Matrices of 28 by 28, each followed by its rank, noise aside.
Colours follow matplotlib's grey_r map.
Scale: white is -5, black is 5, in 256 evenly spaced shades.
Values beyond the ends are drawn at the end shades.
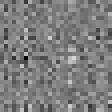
four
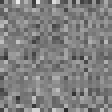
three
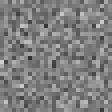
eight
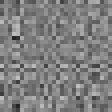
two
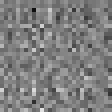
four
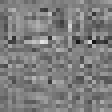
four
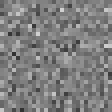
six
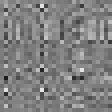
three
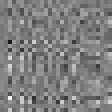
two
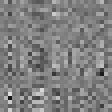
three
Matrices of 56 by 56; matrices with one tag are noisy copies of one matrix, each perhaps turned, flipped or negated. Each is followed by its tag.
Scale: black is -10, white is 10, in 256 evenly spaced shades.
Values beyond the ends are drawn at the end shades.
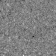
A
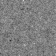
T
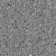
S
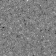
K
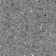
T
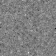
K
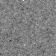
T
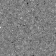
K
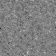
K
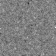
K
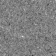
A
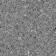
K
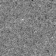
A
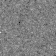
A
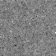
T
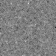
K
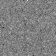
K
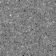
T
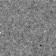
T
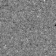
S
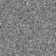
K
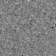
K
